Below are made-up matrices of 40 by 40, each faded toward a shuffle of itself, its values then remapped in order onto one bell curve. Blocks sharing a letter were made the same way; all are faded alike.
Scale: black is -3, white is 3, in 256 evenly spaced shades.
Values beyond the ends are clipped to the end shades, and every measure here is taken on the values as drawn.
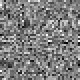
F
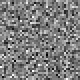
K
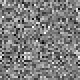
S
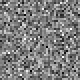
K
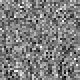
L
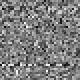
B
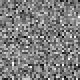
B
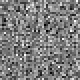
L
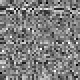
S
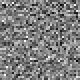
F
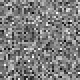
F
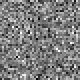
L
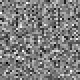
L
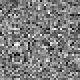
F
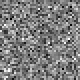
L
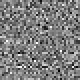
B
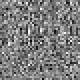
F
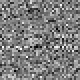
S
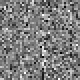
K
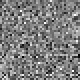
B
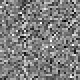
K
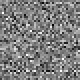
S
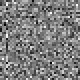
K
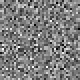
F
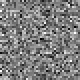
F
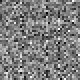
K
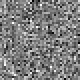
K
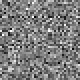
B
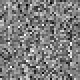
K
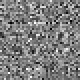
B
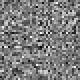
S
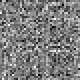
F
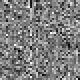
K
